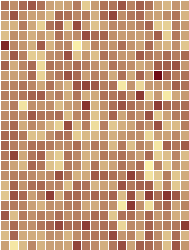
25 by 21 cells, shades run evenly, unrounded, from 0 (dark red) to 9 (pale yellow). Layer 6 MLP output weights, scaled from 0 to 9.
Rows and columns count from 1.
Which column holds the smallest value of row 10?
16
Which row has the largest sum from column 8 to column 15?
14
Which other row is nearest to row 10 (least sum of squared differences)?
1
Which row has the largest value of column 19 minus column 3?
10
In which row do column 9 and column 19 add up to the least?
20
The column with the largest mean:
19
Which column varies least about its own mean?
12
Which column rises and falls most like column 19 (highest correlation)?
6
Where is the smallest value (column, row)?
18, 8
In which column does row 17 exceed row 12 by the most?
17
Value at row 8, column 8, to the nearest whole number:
3
